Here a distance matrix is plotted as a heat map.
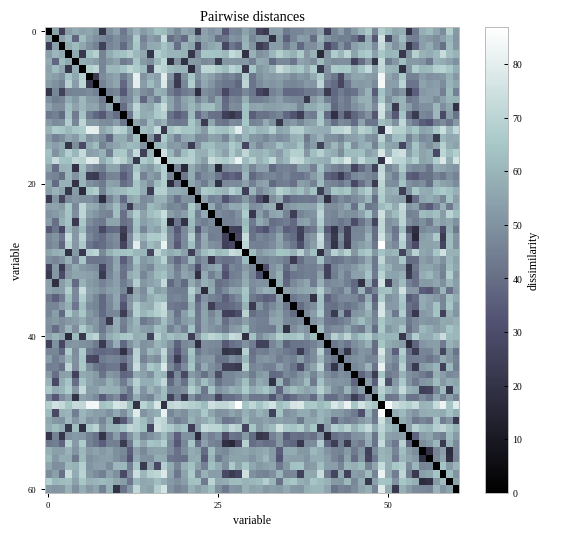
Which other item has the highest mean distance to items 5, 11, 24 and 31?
49
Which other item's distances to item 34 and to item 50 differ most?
23
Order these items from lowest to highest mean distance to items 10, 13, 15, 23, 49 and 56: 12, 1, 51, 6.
12, 51, 1, 6
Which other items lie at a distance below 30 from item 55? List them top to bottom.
47, 56, 59
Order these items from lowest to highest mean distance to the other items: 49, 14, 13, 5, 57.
14, 57, 5, 13, 49
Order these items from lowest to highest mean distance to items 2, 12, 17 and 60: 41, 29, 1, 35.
41, 35, 1, 29
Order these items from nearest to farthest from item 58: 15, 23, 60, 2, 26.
26, 2, 60, 23, 15
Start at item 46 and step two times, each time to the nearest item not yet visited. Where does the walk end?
1
